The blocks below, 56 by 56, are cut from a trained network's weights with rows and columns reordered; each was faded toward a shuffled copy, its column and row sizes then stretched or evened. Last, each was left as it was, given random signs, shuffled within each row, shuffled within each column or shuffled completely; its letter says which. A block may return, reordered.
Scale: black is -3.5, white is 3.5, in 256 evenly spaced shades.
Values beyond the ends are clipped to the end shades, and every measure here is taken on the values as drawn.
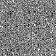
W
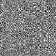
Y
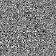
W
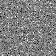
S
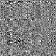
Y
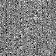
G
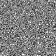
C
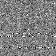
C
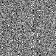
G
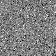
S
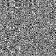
Y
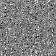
G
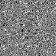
Y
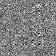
W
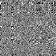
Y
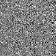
W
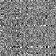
Y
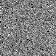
G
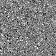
S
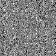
G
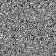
C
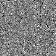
G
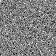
S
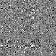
Y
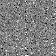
G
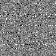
C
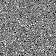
S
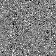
G
